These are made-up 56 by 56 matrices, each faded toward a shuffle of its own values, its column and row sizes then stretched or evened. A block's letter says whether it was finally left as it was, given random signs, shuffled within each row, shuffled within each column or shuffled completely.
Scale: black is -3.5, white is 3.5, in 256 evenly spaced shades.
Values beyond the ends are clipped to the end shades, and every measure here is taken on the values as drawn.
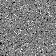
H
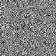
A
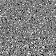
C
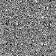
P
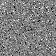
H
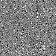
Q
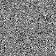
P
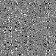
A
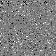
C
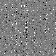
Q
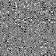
A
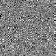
A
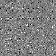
A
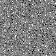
Q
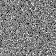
H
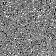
H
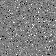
H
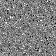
H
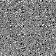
P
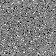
H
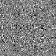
A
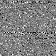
C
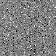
Q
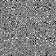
A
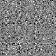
A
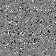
C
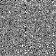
P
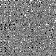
A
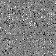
P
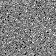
H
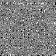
A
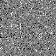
P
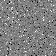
H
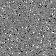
H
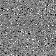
C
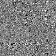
P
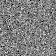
H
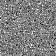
H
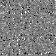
P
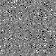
A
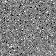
H
